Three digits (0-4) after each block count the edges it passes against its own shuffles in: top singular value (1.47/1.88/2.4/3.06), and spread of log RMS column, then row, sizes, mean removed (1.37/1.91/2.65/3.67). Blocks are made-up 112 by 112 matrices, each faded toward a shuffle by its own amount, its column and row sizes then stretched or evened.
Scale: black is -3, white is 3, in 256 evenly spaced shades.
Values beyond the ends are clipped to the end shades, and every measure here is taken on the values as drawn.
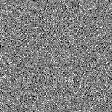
3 0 1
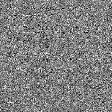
1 1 2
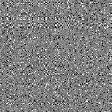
3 2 2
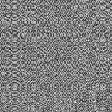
4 0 2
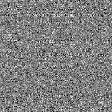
2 1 2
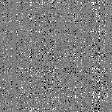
0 4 3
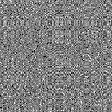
4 0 1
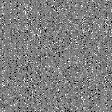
2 2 1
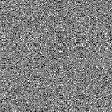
3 1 1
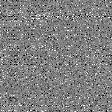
2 0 3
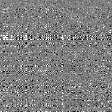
3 2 4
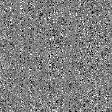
1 3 0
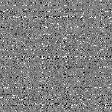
1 2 4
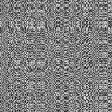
4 4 1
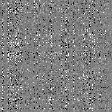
0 4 2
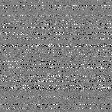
1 1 4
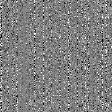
0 4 0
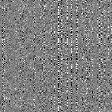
3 4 1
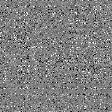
1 2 3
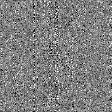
1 3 0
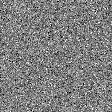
0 0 0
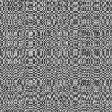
4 3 2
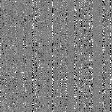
2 4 2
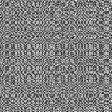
4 1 3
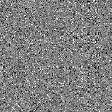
2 1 0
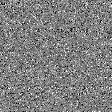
1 0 2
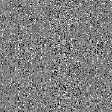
2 3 1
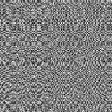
4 2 2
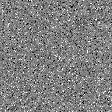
1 0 0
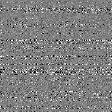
2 2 4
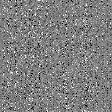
0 3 1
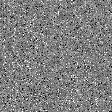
0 1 0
